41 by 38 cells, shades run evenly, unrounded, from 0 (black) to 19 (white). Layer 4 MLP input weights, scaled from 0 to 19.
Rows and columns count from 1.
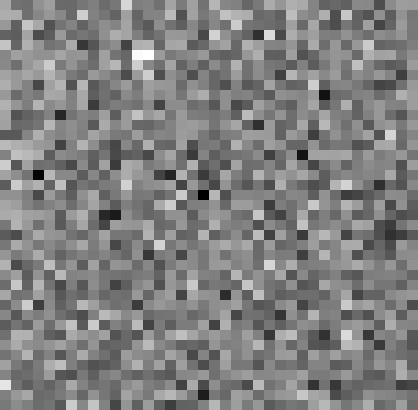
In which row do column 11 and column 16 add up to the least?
41
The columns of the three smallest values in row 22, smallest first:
11, 10, 26
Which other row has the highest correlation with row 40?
20
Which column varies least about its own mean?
38
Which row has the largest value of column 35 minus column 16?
18
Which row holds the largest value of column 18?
29
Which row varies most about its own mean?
19
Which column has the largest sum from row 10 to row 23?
1
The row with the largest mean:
6
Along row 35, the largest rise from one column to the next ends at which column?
32
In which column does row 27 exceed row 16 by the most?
25
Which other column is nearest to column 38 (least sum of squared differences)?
31
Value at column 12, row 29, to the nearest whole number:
7
